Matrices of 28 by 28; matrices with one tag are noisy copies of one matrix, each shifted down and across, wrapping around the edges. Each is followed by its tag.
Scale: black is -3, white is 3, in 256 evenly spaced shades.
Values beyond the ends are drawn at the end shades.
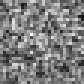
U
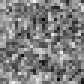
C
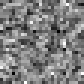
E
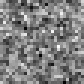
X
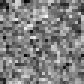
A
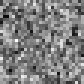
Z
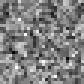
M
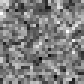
A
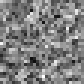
E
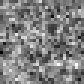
X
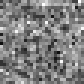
C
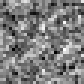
E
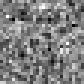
C
